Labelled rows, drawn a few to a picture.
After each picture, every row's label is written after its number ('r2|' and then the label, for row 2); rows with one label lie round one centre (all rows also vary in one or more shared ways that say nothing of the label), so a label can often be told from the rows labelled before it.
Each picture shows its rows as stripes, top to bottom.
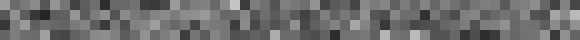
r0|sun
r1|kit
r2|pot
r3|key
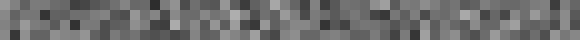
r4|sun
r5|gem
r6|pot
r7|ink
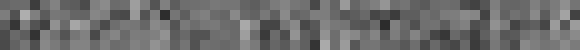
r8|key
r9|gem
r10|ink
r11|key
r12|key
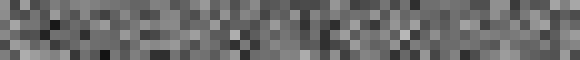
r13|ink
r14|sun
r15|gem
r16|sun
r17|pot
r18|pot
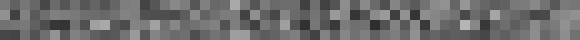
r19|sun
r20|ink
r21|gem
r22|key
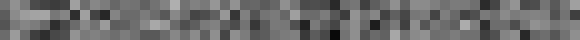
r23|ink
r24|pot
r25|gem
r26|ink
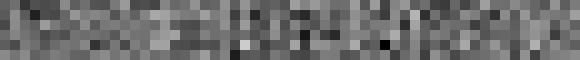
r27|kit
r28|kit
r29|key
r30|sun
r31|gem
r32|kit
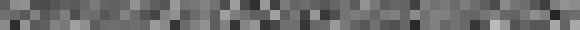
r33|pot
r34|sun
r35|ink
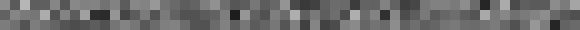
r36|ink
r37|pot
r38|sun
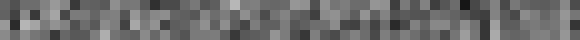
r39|key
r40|key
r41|gem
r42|gem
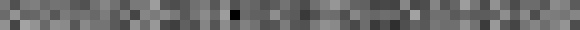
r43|gem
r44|kit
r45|gem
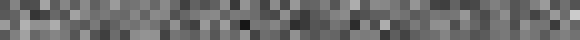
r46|key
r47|ink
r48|sun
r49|pot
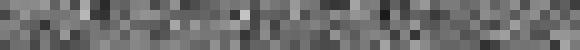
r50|pot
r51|pot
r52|kit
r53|pot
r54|key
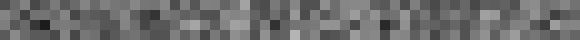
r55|key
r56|sun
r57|kit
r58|pot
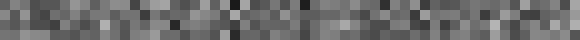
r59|kit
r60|ink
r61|gem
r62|gem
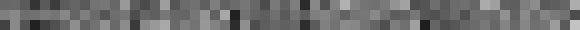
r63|sun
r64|kit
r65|kit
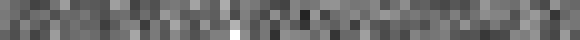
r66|kit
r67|sun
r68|sun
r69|key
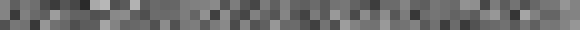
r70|gem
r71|sun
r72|key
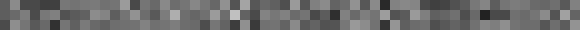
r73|kit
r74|key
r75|pot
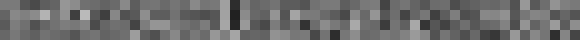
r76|kit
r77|pot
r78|kit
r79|key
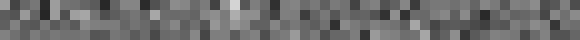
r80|sun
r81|ink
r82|key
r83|ink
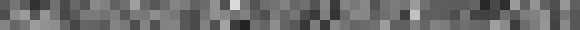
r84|key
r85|key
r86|sun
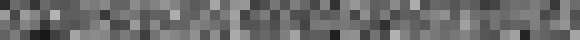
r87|key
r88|sun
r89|gem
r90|ink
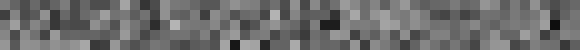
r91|sun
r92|key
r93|sun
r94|sun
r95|ink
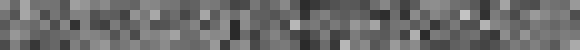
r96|ink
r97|gem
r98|pot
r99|kit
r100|key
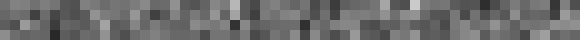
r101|key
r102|key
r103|gem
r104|gem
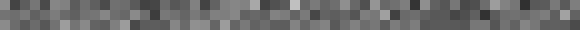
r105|ink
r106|key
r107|kit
